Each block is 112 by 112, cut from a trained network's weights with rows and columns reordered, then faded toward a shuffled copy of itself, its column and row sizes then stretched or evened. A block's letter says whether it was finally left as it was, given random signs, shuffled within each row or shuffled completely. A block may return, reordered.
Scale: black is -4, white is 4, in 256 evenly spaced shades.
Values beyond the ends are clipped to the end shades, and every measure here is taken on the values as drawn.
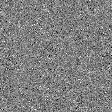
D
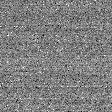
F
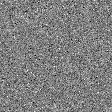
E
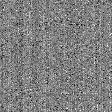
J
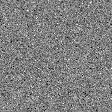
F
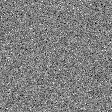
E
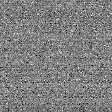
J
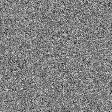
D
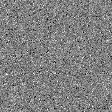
D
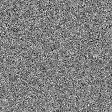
F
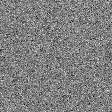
E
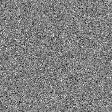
D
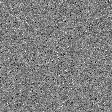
E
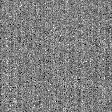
J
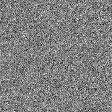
J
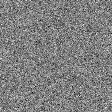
F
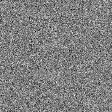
D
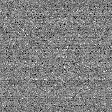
J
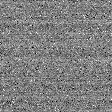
F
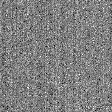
J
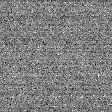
F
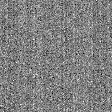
J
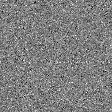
D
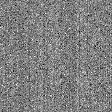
J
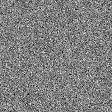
F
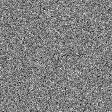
F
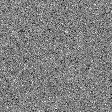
F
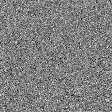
F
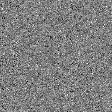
D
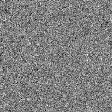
J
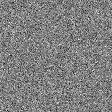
E
